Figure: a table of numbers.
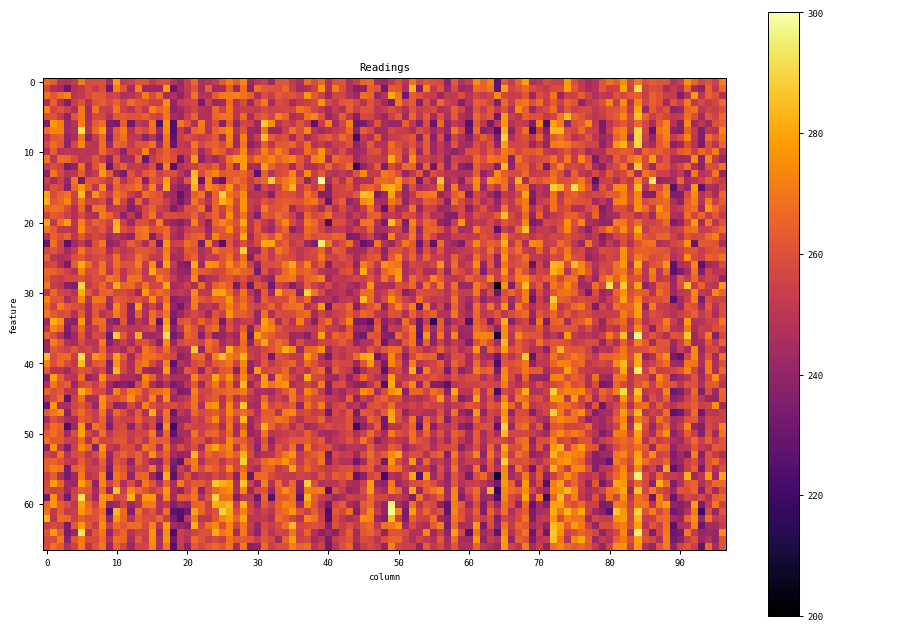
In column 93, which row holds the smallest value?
61
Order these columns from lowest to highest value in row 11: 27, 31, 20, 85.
20, 85, 31, 27
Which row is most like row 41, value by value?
1
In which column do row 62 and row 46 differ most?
0
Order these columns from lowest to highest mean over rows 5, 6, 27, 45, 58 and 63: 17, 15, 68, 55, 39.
55, 39, 68, 15, 17
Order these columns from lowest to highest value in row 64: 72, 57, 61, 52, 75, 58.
57, 52, 75, 61, 58, 72
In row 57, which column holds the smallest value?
71
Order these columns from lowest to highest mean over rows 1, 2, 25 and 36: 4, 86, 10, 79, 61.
4, 79, 86, 61, 10
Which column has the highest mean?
84
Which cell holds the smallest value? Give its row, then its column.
29, 64
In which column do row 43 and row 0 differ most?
10
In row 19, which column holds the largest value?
65
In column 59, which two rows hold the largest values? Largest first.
20, 16
